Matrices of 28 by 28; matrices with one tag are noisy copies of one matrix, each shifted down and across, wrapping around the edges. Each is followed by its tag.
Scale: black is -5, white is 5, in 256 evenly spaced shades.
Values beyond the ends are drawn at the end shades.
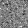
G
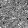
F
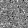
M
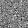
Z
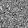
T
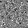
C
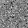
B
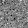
F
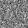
C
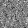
C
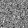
C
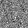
C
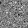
F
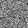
B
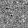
M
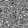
T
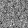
C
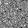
G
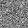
Z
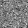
T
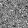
G
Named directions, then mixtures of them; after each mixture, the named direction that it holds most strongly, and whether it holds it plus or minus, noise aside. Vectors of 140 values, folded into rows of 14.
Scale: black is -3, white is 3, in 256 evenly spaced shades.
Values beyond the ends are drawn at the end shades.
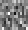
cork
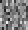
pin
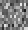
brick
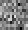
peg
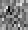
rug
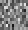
brick, plus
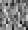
pin, minus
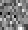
peg, minus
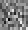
cork, plus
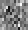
rug, plus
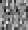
pin, plus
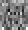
cork, plus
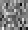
brick, minus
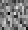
cork, minus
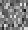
brick, plus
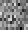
peg, plus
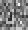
peg, minus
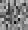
rug, plus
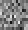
peg, plus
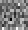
peg, minus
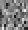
brick, minus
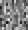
pin, minus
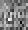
peg, plus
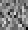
cork, minus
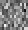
brick, plus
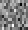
brick, minus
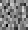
brick, minus
